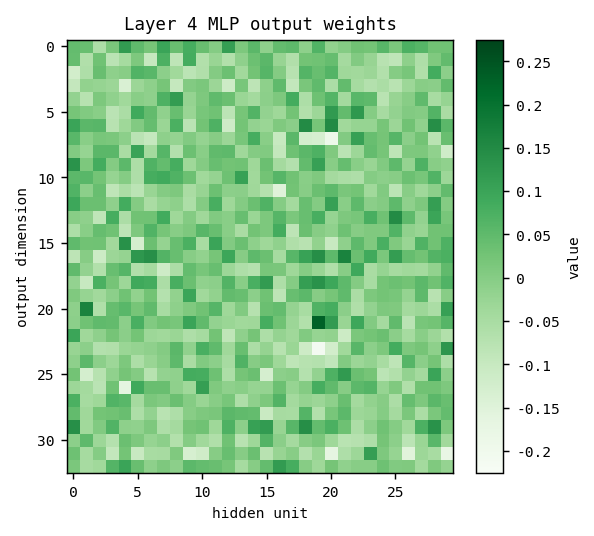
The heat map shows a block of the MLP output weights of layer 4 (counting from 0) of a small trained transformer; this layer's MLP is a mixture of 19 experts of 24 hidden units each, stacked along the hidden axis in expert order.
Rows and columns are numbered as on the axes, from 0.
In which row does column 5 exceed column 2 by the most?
16
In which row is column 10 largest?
26
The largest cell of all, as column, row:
19, 21
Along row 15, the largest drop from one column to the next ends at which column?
5
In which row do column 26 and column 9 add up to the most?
0
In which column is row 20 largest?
1
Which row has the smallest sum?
31
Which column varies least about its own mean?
11
